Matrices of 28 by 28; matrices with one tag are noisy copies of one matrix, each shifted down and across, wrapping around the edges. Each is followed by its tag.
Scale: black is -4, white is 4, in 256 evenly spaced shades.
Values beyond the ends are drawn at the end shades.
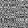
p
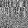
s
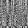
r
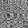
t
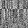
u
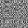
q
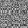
p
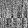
u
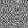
q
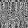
s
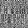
s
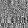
s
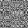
p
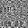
t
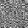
t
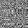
p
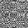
p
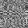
t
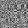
t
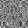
t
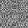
q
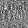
s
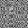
q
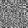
t
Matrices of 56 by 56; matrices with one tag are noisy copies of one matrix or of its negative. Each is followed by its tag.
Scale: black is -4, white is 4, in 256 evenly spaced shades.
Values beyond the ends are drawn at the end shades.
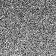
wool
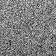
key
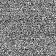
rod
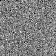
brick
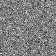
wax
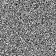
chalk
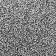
wool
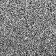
key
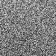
wool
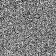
brick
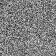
wax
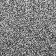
key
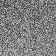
wool
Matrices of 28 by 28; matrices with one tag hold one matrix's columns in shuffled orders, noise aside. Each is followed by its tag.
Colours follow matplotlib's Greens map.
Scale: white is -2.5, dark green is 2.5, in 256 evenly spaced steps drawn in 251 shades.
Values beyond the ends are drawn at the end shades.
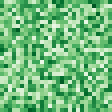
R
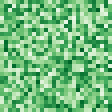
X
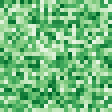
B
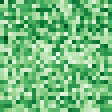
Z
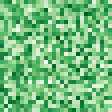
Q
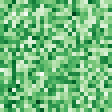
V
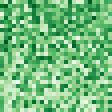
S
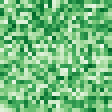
Z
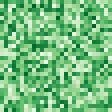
X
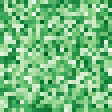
R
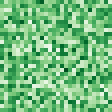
Q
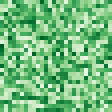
Q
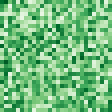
V
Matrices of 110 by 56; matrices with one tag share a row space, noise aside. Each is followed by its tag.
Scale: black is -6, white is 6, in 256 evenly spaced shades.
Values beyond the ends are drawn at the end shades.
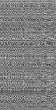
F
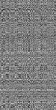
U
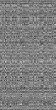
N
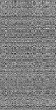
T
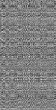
U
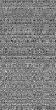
T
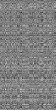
N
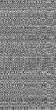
F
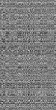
U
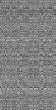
N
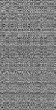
U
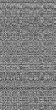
N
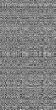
N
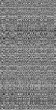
U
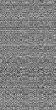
N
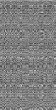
N
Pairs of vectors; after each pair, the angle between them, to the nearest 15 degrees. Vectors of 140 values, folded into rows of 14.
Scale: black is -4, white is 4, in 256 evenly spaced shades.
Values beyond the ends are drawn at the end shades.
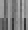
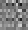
90 degrees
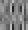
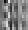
120 degrees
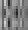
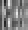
165 degrees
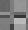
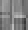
135 degrees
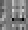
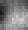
105 degrees
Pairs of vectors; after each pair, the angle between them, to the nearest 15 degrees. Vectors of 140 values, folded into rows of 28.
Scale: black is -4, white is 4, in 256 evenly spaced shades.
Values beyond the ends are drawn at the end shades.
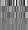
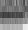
75 degrees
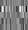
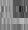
120 degrees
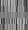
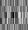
90 degrees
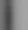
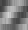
105 degrees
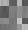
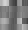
45 degrees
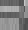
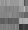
105 degrees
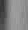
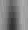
105 degrees
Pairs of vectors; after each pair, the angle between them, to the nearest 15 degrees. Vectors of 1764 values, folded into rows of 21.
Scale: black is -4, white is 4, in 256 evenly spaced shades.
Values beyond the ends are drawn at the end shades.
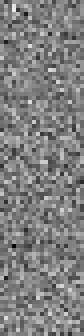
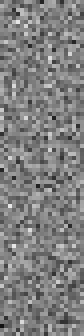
135 degrees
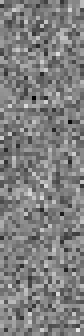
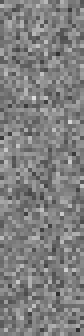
165 degrees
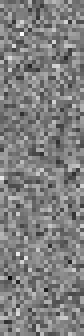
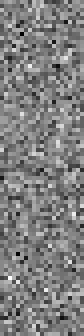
165 degrees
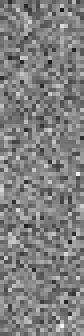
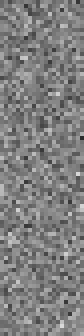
30 degrees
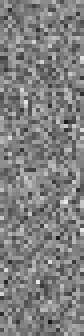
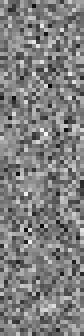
45 degrees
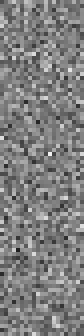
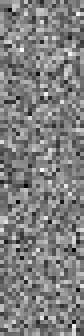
75 degrees
